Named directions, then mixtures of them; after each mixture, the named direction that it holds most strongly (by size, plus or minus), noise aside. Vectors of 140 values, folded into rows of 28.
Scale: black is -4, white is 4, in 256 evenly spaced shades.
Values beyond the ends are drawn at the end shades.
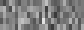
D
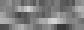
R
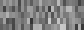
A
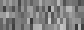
A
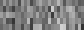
A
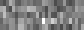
D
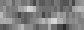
R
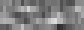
R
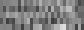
A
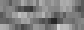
R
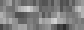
R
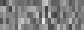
D
